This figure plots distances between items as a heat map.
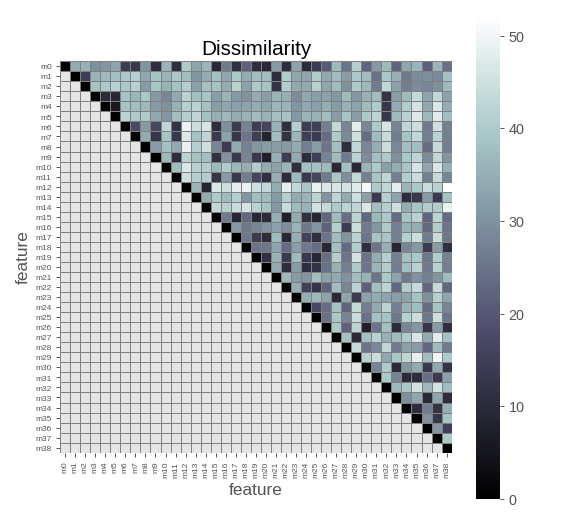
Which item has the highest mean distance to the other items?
m12
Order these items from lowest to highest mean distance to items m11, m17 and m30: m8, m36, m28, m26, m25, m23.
m25, m26, m36, m28, m8, m23
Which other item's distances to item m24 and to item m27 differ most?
m29
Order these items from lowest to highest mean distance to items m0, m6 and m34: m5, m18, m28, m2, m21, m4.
m18, m28, m21, m2, m4, m5
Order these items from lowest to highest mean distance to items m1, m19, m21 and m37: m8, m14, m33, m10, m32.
m33, m8, m14, m10, m32
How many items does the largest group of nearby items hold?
12
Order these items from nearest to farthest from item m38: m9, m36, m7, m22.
m36, m22, m7, m9
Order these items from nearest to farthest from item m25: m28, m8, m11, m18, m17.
m17, m11, m18, m28, m8
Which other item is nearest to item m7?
m20
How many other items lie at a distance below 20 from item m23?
3
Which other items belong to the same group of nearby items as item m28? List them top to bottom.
m8, m16
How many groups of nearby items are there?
8
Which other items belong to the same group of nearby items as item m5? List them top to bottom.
m3, m4, m32
